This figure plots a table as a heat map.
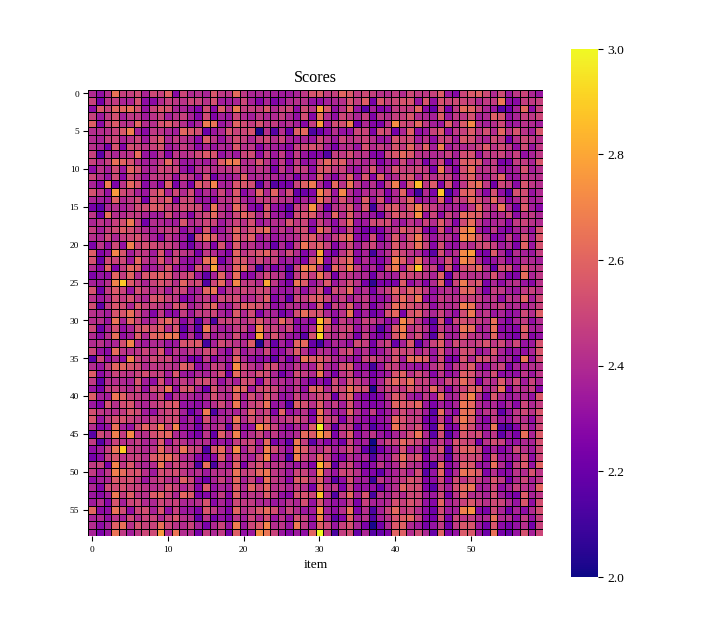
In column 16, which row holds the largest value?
23
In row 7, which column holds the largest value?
46
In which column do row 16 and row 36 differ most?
43
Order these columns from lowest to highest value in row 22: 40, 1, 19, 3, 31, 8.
1, 31, 8, 3, 19, 40
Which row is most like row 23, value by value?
12
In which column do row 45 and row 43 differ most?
0
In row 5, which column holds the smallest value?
22
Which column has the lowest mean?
37
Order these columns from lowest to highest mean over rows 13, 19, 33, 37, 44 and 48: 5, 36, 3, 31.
36, 31, 5, 3
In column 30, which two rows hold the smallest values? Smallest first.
33, 5
